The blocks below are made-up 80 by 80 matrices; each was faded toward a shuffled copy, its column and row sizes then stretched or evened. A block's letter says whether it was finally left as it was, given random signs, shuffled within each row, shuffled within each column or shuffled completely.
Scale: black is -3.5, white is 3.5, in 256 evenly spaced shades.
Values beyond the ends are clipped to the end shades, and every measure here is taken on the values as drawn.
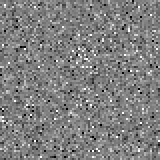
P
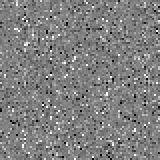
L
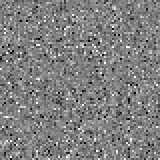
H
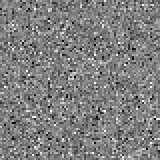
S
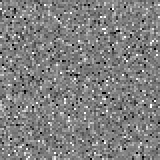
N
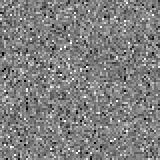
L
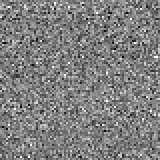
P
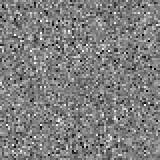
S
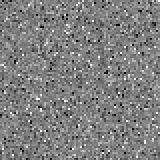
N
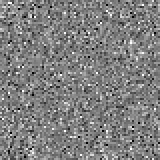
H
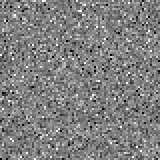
N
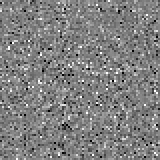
S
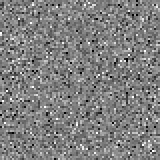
S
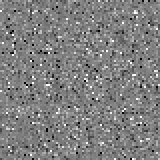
S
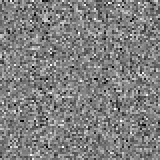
H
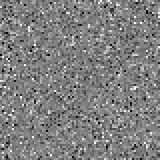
L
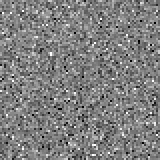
N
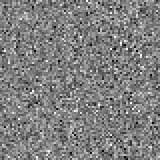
L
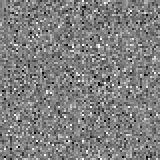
S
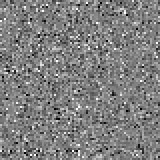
S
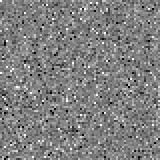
N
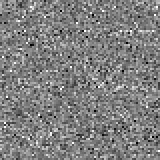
P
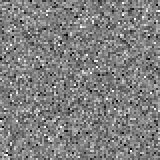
N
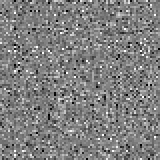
H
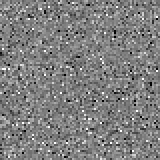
P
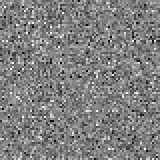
S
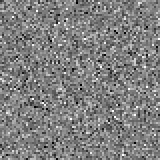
N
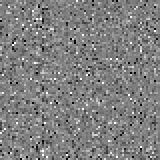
H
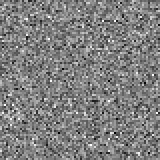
P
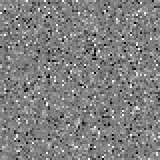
L
